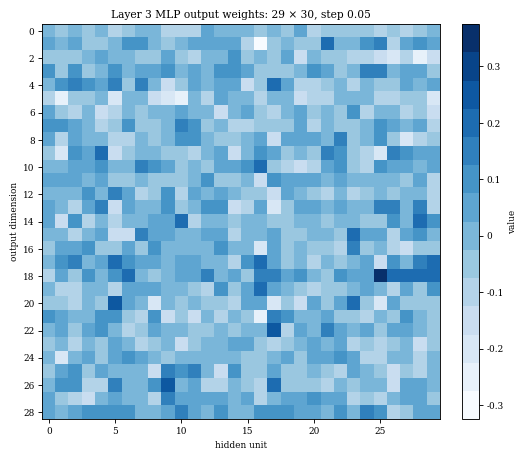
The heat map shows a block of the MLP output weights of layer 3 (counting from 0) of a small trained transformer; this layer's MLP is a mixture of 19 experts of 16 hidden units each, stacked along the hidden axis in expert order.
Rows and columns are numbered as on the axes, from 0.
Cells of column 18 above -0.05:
14
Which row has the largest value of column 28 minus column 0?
18
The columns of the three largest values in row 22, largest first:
17, 21, 4
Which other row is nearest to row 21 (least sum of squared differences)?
11
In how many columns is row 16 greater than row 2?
17
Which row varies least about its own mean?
0
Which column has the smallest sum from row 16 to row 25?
25
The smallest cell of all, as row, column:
1, 16
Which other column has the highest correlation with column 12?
19
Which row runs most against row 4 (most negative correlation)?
6
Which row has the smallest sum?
5
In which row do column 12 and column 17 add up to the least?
20
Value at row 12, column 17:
-0.15
